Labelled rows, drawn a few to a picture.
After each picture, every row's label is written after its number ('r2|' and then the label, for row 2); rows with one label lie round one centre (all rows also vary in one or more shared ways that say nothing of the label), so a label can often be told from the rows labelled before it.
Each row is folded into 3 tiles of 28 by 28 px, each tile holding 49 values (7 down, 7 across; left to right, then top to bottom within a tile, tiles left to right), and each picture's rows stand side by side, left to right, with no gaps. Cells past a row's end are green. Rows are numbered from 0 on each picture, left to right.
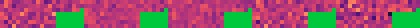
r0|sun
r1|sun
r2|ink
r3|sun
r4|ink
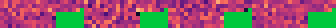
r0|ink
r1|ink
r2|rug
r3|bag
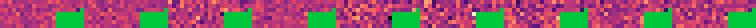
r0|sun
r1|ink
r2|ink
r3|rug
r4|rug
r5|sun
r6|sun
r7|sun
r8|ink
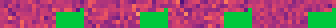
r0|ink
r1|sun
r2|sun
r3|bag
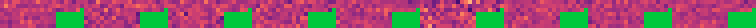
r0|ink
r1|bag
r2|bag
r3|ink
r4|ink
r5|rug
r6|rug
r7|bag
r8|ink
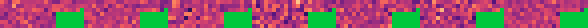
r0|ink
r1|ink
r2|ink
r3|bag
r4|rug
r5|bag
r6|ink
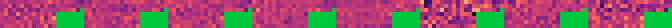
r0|ink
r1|bag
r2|ink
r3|ink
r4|sun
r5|rug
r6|bag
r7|bag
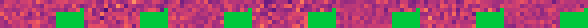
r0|bag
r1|ink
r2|sun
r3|rug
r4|rug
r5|bag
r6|bag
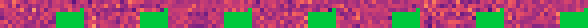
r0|bag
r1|bag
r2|sun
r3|bag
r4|rug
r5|ink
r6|sun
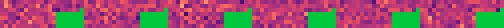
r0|ink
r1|rug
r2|ink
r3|rug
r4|rug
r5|sun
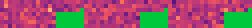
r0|ink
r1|rug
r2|bag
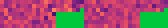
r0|ink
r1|ink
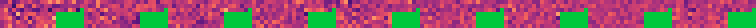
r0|bag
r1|rug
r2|sun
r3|ink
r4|sun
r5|ink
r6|rug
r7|bag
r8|rug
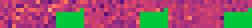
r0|sun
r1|sun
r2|rug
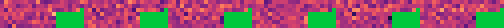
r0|sun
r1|ink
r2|rug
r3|sun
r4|rug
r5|sun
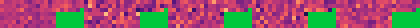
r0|sun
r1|bag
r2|bag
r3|ink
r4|sun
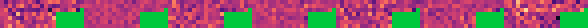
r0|bag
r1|bag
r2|rug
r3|rug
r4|bag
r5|ink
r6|ink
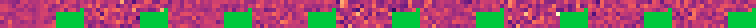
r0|rug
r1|bag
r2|bag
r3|bag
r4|ink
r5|sun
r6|bag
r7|rug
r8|rug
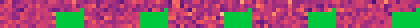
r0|rug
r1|rug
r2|sun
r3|ink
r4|rug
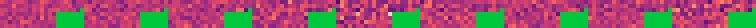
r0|ink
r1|bag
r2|bag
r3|rug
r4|bag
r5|bag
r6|ink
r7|rug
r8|rug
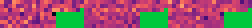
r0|ink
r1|sun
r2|ink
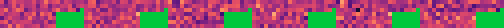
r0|bag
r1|sun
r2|rug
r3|rug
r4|rug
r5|bag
